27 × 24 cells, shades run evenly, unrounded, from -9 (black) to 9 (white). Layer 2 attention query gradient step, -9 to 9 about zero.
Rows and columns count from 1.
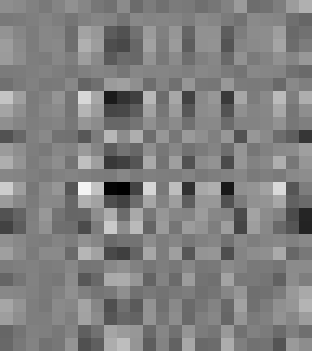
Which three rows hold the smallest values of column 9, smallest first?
15, 8, 13
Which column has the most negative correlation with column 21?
6
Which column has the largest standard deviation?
9
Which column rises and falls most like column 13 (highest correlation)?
11
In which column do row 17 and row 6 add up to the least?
24
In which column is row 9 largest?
7
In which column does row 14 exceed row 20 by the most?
10
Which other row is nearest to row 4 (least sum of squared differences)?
20
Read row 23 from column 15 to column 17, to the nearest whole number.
0 -1 -1
